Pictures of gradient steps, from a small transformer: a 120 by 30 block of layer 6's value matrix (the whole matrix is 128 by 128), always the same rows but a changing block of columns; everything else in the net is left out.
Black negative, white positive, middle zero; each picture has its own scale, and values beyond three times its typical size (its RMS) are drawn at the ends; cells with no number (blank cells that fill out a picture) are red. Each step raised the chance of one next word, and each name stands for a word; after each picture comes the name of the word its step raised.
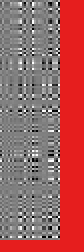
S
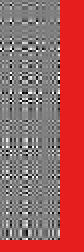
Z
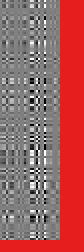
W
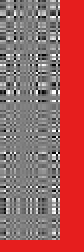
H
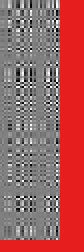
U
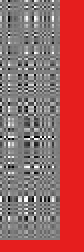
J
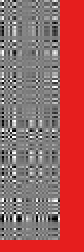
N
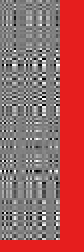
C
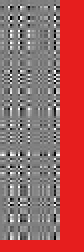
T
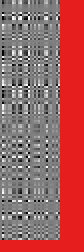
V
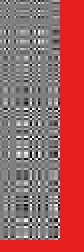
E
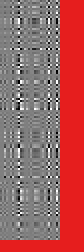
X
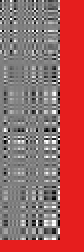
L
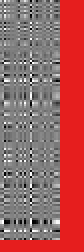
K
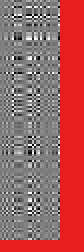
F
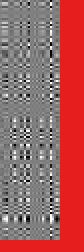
N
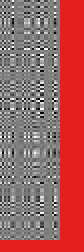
X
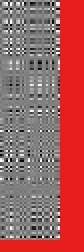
S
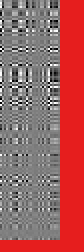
U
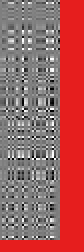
E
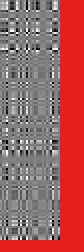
L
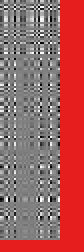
J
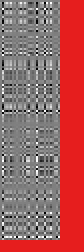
S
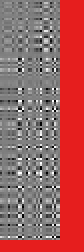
E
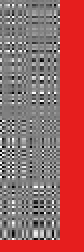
Z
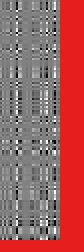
L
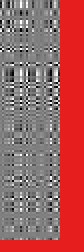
U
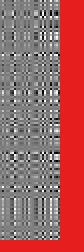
H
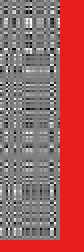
X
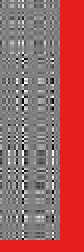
W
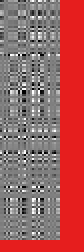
H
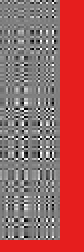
E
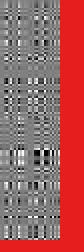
W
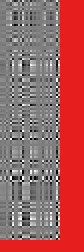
C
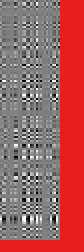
N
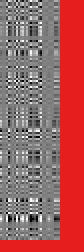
N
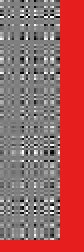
F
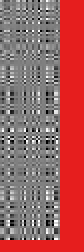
L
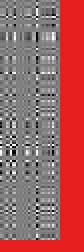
F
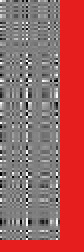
K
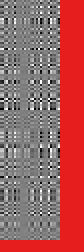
X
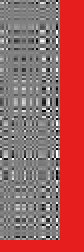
E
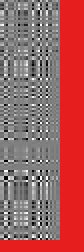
C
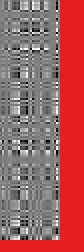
L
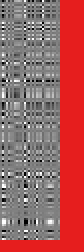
K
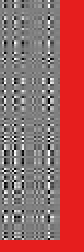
W
